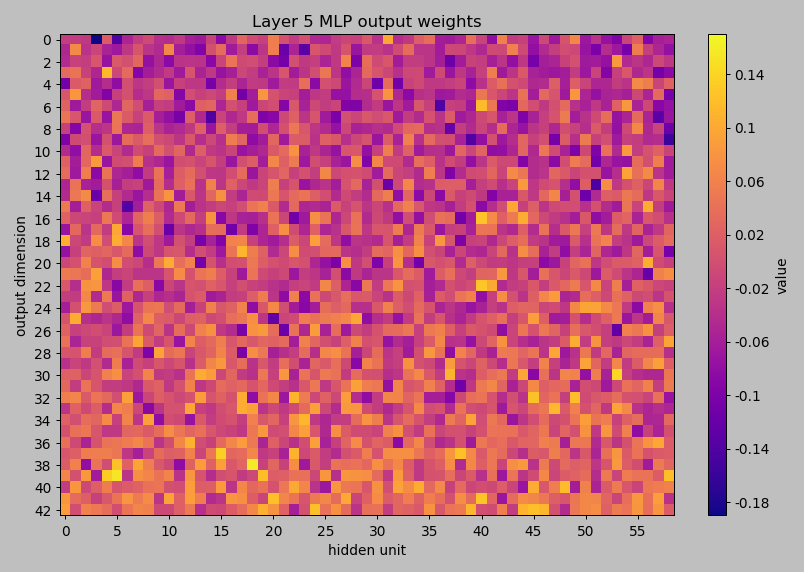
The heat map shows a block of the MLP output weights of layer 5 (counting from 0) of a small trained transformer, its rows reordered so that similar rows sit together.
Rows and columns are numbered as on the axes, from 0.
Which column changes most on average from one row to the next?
56
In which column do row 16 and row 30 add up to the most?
44
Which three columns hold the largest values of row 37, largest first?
15, 38, 22
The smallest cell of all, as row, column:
0, 3
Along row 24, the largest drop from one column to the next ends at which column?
18
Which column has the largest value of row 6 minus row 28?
40
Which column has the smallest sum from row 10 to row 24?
23
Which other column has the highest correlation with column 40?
41
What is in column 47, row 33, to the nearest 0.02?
0.12
